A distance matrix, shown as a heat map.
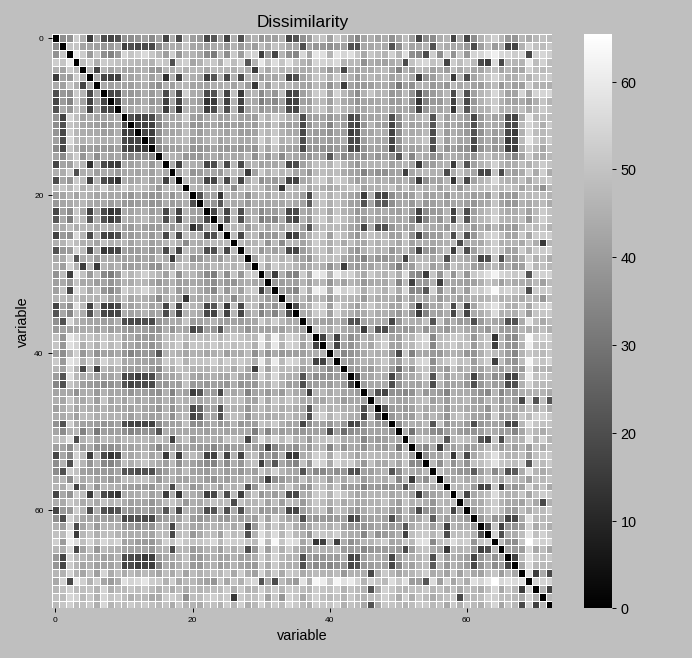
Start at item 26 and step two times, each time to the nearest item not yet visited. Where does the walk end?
59
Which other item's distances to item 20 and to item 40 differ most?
24
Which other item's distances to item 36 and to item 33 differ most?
19
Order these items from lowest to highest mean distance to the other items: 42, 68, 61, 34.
61, 34, 42, 68
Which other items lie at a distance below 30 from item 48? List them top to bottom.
20, 21, 24, 37, 45, 47
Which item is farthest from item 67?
69
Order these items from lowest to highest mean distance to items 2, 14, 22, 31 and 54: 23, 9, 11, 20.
23, 9, 11, 20
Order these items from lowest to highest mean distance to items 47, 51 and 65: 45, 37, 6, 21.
45, 37, 21, 6
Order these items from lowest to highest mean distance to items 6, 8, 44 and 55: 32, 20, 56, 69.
20, 56, 32, 69
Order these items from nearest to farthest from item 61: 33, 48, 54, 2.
48, 33, 54, 2
